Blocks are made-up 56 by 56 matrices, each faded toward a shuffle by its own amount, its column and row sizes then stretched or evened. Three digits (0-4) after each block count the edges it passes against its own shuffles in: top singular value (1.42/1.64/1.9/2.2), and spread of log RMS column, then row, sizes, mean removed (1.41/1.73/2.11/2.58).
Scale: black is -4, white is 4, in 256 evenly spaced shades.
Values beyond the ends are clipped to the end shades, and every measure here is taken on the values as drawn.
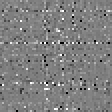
3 2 3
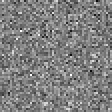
1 2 1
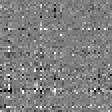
2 3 4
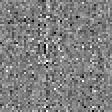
2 2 1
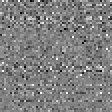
4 0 4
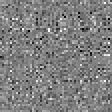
3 1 2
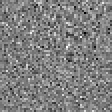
2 0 0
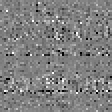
3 2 4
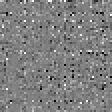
0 3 3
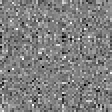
3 1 1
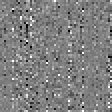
1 4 0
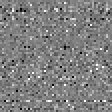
1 0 3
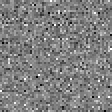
2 0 1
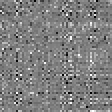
4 3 2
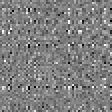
4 3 3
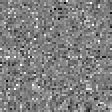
2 1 1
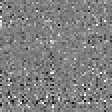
0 3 3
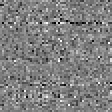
3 0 3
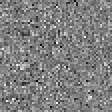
2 0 0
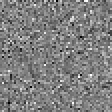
0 2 2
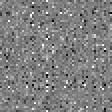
0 4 2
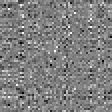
4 3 0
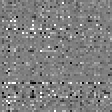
2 2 4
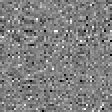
3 1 2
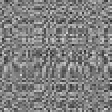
4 2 2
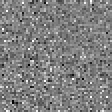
1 1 1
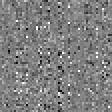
2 4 1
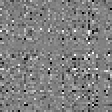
3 4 3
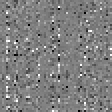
2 4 1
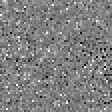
0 1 0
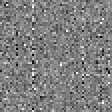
2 3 0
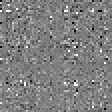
0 3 3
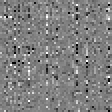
3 4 1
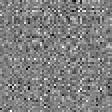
4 2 2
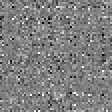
0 3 3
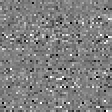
1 1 4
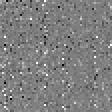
0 2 0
